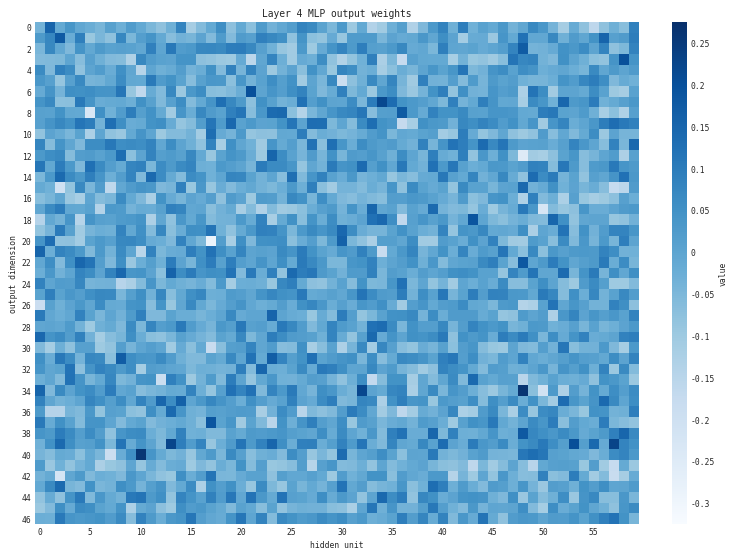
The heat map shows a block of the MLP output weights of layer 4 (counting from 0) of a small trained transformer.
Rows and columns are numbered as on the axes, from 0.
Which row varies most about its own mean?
34
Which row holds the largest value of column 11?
14
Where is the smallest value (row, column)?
20, 17
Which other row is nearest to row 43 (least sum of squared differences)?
4
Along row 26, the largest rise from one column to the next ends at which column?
1
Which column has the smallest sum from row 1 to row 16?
37
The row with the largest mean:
39
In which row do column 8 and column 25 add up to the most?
23
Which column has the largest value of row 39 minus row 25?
13
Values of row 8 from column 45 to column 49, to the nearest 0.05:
0.05 0.05 0.05 0 0
